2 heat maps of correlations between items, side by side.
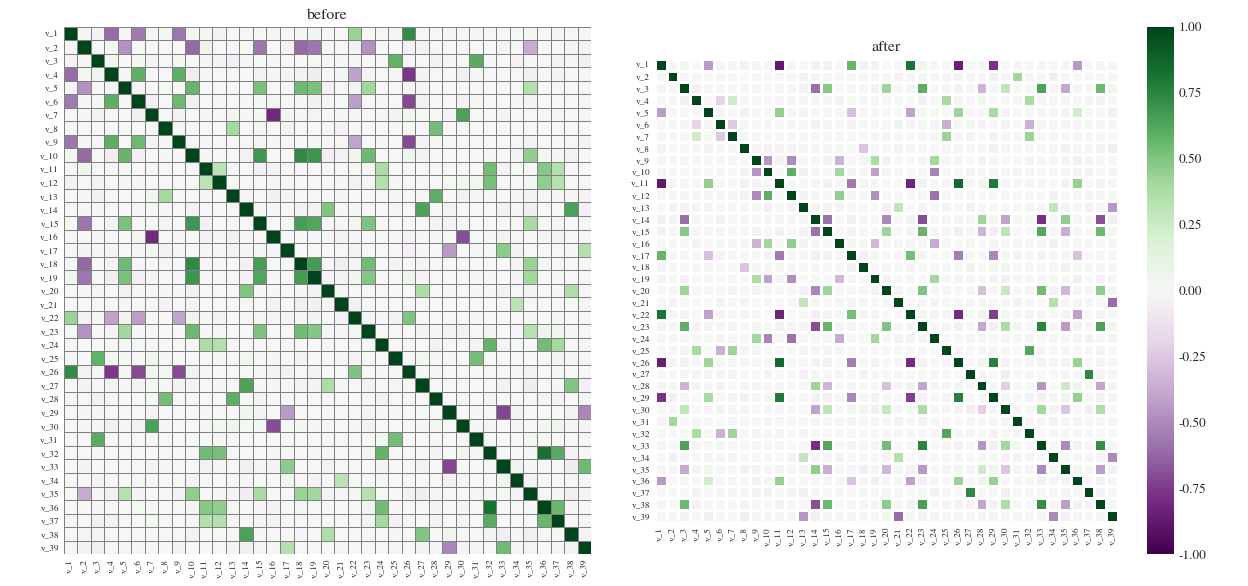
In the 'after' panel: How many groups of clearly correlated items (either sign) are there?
8
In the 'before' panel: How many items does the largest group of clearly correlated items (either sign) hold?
8
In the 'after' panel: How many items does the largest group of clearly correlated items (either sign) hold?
10
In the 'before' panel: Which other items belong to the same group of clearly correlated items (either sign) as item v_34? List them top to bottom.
v_21
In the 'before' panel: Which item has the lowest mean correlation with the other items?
v_2
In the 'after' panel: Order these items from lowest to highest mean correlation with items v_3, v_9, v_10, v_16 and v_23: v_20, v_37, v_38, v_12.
v_37, v_12, v_20, v_38
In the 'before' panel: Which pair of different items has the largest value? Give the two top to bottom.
v_32, v_36
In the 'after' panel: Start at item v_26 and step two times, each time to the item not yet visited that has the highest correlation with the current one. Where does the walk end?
v_29
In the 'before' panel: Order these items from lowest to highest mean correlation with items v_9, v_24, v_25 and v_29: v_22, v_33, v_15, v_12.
v_33, v_22, v_15, v_12
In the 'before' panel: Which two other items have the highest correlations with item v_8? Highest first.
v_28, v_13
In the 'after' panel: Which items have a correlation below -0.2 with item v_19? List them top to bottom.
v_10, v_12, v_16
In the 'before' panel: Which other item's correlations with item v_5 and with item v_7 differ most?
v_16
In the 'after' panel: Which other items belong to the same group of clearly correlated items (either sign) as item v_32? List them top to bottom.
v_4, v_6, v_7, v_25
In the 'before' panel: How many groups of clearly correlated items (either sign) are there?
9
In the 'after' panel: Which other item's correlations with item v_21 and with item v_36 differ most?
v_39
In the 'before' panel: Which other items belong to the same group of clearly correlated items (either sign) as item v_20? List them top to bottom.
v_14, v_27, v_38
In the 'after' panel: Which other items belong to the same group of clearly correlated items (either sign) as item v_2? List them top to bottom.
v_31
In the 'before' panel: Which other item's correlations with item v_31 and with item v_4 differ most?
v_26
